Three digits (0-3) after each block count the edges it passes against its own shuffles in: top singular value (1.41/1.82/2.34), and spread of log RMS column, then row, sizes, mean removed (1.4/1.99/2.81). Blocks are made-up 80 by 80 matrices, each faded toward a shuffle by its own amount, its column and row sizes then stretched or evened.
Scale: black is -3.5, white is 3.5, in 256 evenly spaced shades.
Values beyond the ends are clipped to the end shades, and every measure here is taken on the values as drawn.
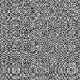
3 1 0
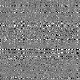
3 1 3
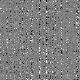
2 3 1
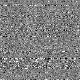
1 0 3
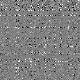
0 2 3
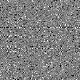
2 1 2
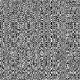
3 3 1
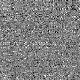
2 0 2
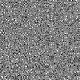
2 0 1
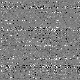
1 1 3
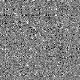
1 1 2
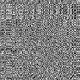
3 1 1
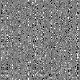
2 3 0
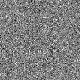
2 0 0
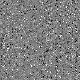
1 2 0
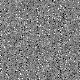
0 2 0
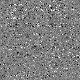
0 0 2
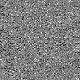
2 0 1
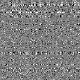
2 1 3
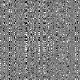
3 3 1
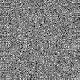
2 0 0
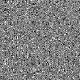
2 1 0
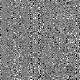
2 3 1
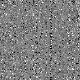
0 2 1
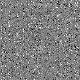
1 2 0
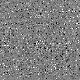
1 0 2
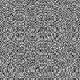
3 1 0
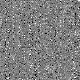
1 2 0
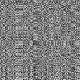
3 1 2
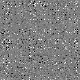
0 2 2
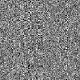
2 2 1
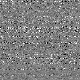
1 0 3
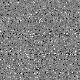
1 0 2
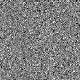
1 1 0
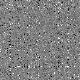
1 2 1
